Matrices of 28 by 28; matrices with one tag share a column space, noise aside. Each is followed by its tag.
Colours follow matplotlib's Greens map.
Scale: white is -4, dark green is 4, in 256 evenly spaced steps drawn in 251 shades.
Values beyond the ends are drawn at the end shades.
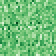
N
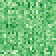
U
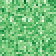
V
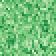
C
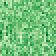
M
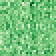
U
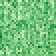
U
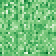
U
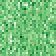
U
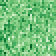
C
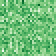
V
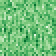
C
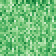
V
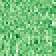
N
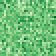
V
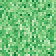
C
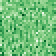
C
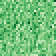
N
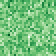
M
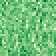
C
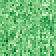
C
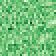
N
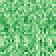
C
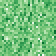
V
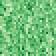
C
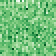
M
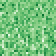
C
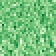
C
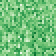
C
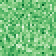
C
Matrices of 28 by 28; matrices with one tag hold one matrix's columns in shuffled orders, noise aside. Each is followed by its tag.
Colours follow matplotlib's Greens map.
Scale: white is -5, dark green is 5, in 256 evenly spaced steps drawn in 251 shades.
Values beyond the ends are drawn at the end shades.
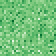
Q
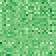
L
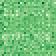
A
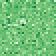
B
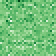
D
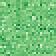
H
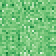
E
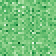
L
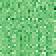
E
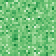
E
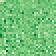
Q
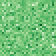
H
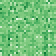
E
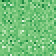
D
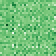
H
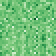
E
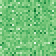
L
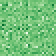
H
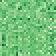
E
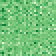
L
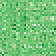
H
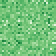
B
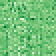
E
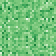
E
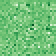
H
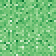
D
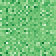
L
